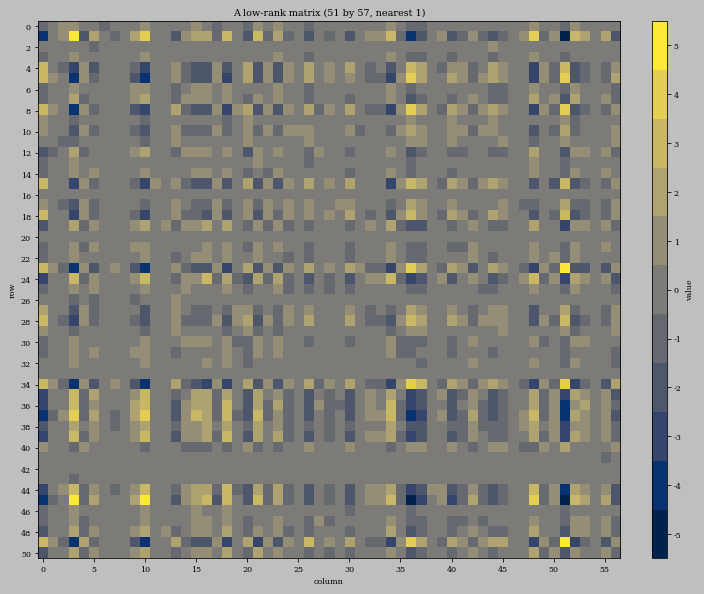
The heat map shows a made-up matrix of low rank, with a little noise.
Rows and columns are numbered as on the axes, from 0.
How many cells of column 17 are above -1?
42
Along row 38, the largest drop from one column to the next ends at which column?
51
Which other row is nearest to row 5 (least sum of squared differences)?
8
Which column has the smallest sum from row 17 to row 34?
3
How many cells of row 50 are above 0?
15
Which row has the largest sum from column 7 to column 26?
45
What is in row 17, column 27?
0
